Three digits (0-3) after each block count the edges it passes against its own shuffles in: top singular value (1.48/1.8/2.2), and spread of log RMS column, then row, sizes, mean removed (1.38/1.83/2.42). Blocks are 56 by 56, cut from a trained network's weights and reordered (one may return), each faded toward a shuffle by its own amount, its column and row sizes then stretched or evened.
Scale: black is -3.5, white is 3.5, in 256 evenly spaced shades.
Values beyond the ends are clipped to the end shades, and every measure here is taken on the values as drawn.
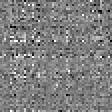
0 3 3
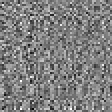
3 2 1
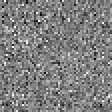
1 2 0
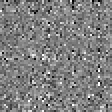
0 2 2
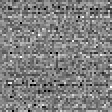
1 1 2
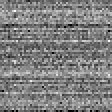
3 0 2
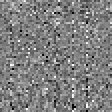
1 2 1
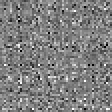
1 3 2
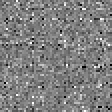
0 2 2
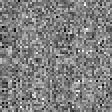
2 0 0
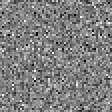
0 0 1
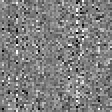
0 3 0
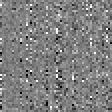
0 3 1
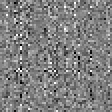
2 3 0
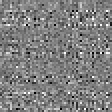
2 2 3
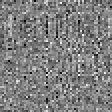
2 2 0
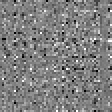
0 3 2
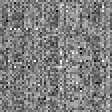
2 1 1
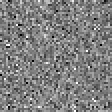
0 1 0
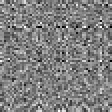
3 2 2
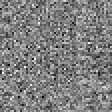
1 0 0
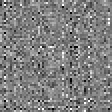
2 3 1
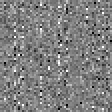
0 3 0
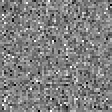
1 1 0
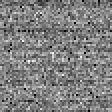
1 0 0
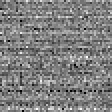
2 2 2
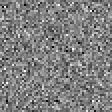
1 1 1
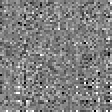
1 2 2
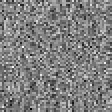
2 0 0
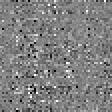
0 2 3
